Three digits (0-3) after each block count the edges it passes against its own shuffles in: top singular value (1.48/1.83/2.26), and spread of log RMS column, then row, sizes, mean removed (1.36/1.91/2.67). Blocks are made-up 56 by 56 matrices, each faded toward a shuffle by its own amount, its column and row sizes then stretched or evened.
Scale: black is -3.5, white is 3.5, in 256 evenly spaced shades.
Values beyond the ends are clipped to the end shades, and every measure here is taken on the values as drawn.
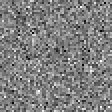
0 0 0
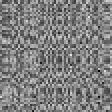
3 1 1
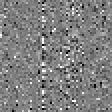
2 2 0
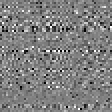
3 0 3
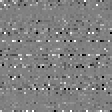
1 0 3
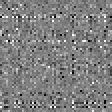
3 1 2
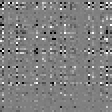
3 3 3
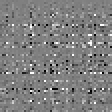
1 3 3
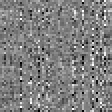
2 3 1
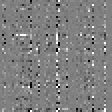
1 3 2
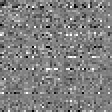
1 2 3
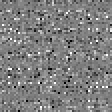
0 1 3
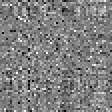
2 1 1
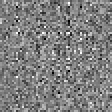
2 2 1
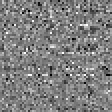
1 1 2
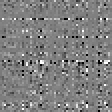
0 3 3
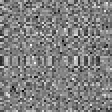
3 1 1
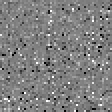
0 1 1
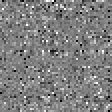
1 1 2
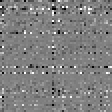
1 2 3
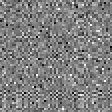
3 0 1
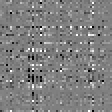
2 3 3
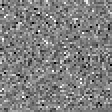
0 0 0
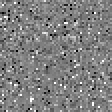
0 1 0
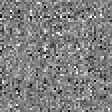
1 2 1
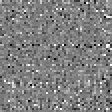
1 0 2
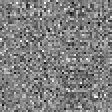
2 0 0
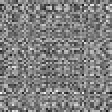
3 1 3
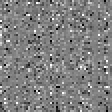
0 3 2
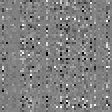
1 3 2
